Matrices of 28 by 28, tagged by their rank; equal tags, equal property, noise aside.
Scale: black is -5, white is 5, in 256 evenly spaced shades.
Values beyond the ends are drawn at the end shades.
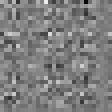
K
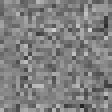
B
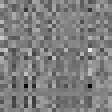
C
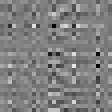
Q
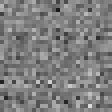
B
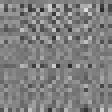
Q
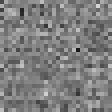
B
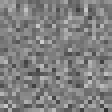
B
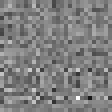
K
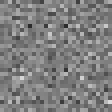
B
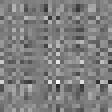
Q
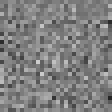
B
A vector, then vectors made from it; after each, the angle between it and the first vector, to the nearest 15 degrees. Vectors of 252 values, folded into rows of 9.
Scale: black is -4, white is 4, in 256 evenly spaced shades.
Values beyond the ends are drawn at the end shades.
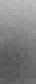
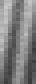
60 degrees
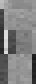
75 degrees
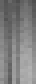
135 degrees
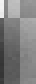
45 degrees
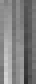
105 degrees
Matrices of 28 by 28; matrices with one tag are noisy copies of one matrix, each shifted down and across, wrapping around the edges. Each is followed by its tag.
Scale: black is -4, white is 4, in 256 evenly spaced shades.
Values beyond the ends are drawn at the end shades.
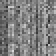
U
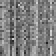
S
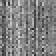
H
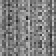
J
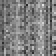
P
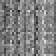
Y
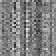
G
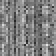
U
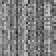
U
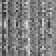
S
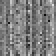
S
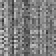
G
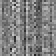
G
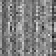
S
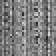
J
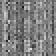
U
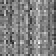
Y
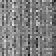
H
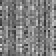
U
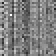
G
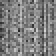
J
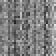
Y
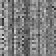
G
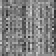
H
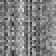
P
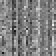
S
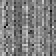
U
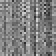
G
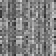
U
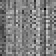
G
